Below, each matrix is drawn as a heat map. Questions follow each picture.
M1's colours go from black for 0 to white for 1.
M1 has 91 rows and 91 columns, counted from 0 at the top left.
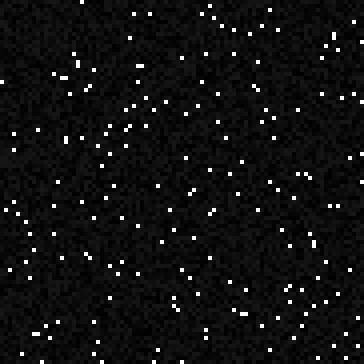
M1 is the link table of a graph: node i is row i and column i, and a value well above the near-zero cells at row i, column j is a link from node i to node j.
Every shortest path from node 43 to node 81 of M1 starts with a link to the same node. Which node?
node 76
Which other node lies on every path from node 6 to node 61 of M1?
node 65
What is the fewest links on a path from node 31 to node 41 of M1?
5
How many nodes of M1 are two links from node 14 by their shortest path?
3
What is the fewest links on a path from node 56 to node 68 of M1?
2
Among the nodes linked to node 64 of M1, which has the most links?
node 52
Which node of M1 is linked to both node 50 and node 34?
node 20
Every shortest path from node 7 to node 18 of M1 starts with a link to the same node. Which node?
node 58
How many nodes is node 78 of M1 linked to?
3
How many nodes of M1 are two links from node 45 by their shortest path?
6
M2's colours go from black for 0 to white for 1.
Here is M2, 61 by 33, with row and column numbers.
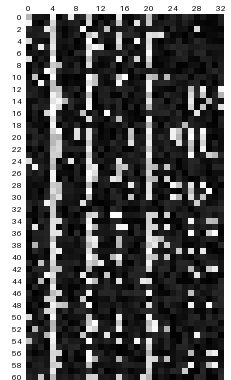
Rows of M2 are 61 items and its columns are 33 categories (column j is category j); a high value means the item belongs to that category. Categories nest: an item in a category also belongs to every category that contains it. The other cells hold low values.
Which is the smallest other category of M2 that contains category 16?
1
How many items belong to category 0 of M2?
7
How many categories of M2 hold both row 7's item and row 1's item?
6
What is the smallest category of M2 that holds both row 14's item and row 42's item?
30
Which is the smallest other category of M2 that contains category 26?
20
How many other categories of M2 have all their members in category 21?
5
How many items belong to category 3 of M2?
8
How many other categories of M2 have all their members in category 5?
10
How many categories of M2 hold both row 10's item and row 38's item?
8
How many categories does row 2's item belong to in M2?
5
